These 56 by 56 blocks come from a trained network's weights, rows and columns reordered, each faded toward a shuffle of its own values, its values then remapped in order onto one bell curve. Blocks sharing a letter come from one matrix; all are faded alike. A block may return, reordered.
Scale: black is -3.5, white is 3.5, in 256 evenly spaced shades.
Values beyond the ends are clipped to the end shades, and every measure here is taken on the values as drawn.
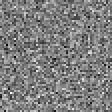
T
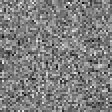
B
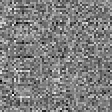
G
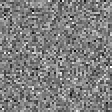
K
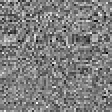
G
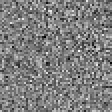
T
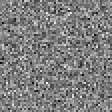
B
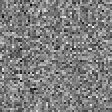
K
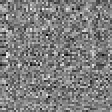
G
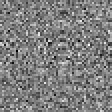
G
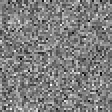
T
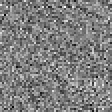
B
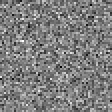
B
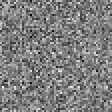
T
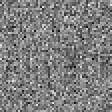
K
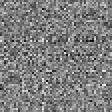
G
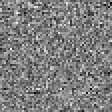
B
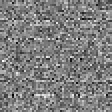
G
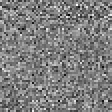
G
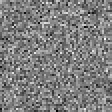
B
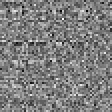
G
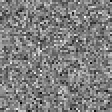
T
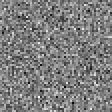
B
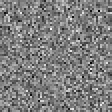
T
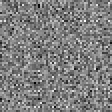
T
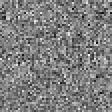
B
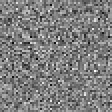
G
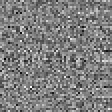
G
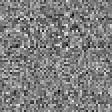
G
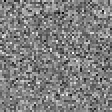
B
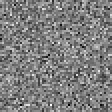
B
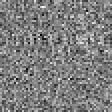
G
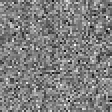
K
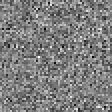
B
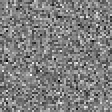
K
